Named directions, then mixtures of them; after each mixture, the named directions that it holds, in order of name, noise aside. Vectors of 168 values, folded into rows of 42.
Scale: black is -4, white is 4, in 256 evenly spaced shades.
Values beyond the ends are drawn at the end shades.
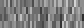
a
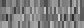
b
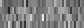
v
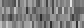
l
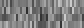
a, l.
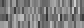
a, b.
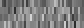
b, v.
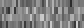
l, v.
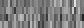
a, b.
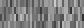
a, v.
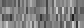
b, l.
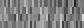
a.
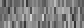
b, v.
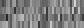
a, b.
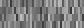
a, v.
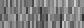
a.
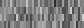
a, v.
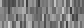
l, v.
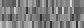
l.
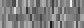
b, l.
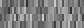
a, v.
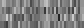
b.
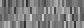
b, v.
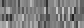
b, l.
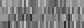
b, v.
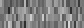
v.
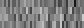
a.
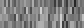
a.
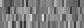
v.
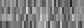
a, l.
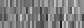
a.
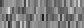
b, v.
